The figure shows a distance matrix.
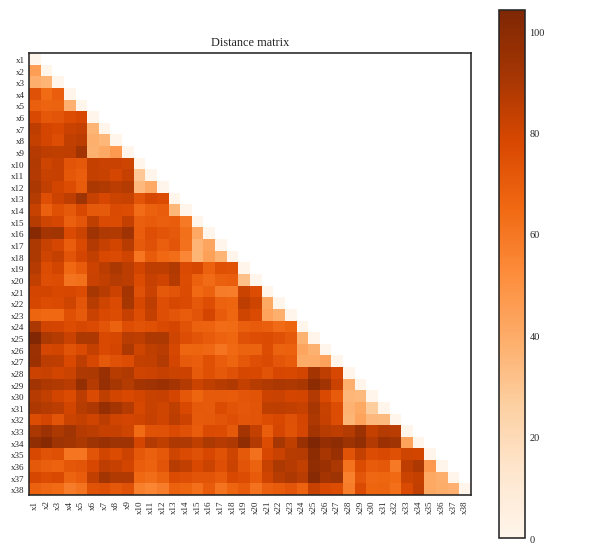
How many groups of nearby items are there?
12
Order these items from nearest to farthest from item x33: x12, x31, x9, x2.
x12, x9, x31, x2
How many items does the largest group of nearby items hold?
5
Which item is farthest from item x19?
x34
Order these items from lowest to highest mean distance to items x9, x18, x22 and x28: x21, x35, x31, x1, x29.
x21, x31, x29, x35, x1
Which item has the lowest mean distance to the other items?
x38
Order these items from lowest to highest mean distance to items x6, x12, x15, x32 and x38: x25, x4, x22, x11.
x11, x4, x22, x25
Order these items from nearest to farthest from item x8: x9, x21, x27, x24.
x9, x24, x27, x21
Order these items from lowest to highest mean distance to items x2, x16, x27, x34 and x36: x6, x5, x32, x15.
x15, x32, x5, x6
